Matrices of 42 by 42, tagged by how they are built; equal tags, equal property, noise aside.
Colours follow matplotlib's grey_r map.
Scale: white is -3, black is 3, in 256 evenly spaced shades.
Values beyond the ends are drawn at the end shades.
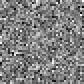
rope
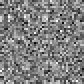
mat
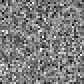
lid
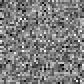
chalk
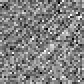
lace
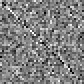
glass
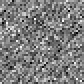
lace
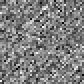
lace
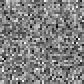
mat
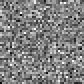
mat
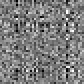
chalk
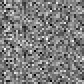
rope
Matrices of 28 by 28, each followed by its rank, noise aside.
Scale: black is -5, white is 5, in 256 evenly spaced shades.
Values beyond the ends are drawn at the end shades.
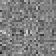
four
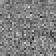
seven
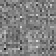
four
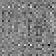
four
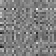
three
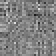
four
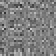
three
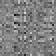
three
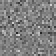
seven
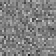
seven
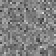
seven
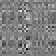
three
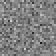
seven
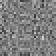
six
